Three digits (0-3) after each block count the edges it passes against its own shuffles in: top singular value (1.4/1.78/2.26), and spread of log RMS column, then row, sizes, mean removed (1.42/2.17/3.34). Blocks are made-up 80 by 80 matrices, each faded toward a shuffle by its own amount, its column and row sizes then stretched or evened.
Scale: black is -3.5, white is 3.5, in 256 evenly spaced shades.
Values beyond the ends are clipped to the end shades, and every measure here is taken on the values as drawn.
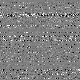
1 0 3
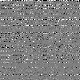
3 0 3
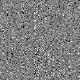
0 2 0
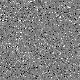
0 0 1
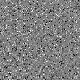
2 0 0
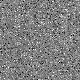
1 0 0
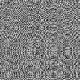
3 1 1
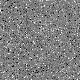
0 0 0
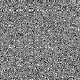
2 0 1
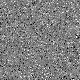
0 0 0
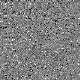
2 1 1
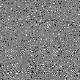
0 0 2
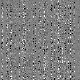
0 3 1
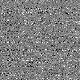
2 0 2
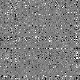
2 2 2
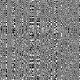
3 3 1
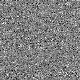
0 0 1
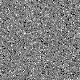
0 1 0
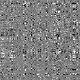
2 2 2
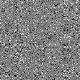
2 1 0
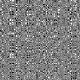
3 2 1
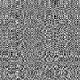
3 2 2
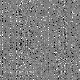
2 2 0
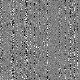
0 3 0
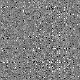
1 2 1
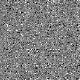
1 1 2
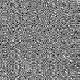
3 0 0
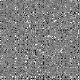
2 2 2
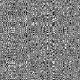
3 2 0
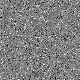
0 0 0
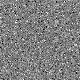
1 0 0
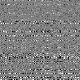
3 1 3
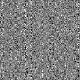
2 2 0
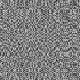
3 1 0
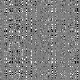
3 3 2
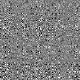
1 2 2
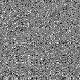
2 0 1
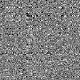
2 1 2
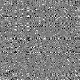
3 1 2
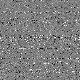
0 0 2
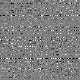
1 1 3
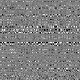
3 0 3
